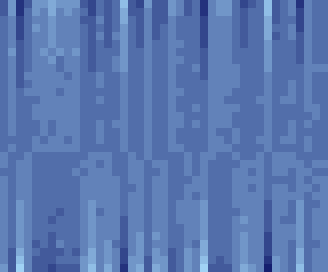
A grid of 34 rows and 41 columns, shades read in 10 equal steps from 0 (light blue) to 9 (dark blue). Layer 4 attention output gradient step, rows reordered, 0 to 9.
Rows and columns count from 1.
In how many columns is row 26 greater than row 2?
16
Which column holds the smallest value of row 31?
26
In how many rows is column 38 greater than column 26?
4
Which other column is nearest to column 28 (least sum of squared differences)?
22
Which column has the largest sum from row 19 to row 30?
34
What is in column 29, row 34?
6
